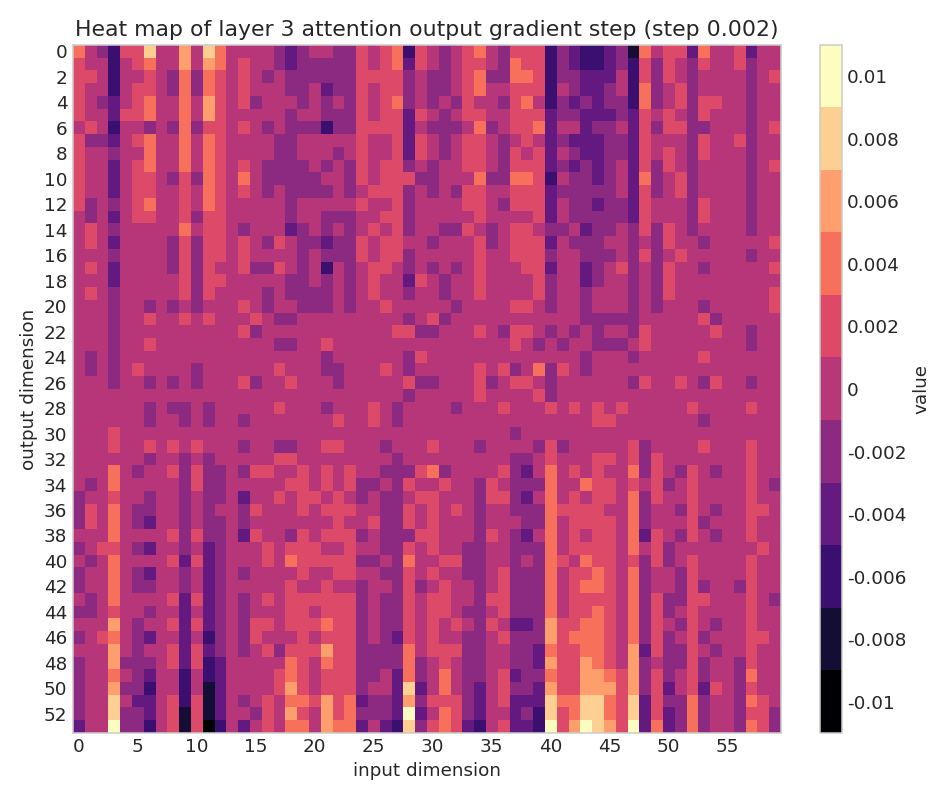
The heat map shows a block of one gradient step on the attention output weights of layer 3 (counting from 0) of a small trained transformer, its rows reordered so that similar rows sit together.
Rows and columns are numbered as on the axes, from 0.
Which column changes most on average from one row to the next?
6
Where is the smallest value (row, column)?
53, 11
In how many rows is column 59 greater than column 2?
10
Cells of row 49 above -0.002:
41
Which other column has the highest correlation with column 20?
16
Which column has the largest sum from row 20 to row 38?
40
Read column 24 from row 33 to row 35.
0 -0.002 -0.002
